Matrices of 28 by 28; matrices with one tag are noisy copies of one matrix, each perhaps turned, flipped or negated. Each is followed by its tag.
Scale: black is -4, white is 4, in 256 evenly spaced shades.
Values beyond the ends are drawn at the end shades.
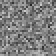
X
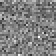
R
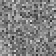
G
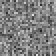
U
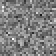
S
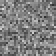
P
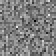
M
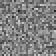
M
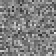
U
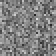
R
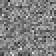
X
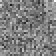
G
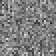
R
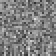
U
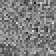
G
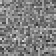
U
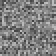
P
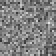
G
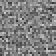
M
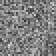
G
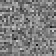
U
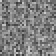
P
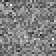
S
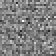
M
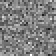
P
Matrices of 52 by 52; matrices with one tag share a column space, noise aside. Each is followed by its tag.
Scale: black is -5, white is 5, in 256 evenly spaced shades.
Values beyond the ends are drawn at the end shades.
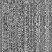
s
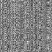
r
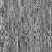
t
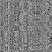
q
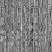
t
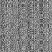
r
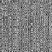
s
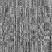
t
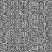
q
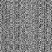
r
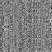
s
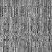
t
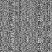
q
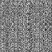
s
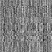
t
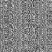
r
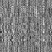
t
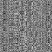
q
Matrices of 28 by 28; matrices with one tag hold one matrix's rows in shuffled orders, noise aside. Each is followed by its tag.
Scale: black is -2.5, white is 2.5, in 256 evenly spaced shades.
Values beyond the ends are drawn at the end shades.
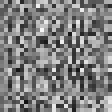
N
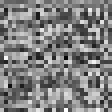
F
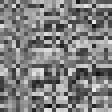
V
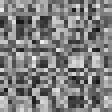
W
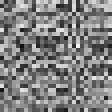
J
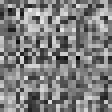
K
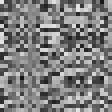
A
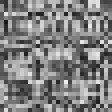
F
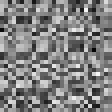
W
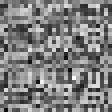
F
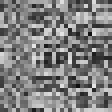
V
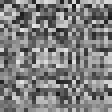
J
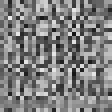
N
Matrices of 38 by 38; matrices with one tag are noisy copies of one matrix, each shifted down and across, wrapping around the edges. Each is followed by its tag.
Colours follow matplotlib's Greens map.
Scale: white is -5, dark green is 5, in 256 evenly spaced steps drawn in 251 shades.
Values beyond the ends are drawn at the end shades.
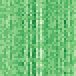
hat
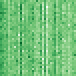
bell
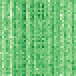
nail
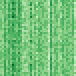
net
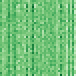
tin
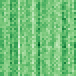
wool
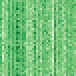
net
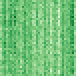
nail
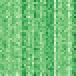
wool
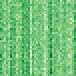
wool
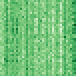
nail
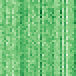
bell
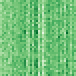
hat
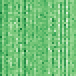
tin
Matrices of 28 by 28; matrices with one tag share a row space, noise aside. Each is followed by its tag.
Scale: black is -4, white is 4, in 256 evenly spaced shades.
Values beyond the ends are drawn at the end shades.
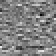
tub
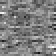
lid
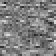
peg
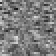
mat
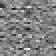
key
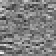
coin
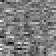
coin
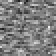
coin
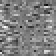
mat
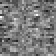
mat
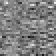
peg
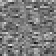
mat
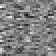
coin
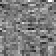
peg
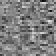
peg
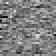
tub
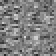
mat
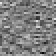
tub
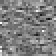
tub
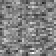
peg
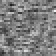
coin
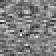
coin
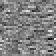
peg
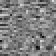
tub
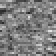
lid
